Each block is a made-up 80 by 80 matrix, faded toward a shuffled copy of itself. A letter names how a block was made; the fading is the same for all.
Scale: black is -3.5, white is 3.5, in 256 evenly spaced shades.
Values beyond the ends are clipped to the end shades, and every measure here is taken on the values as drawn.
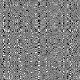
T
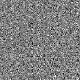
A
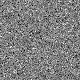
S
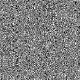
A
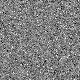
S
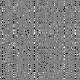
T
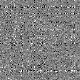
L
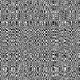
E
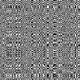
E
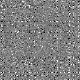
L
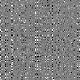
T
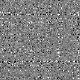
L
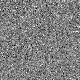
S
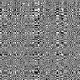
E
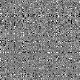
L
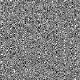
A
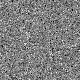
S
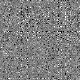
L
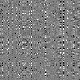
T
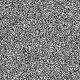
S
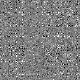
L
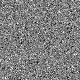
S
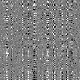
T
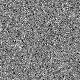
S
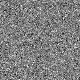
S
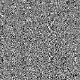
A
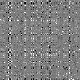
T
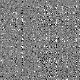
L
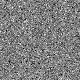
S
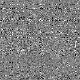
L
